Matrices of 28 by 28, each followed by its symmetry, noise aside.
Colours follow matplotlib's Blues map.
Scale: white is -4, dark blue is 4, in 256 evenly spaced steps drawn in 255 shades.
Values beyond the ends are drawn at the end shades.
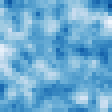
no symmetry.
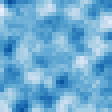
antisymmetric.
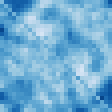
symmetric across the other diagonal.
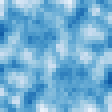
same after a half turn.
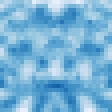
mirrored left to right.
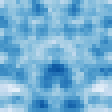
mirrored left to right.
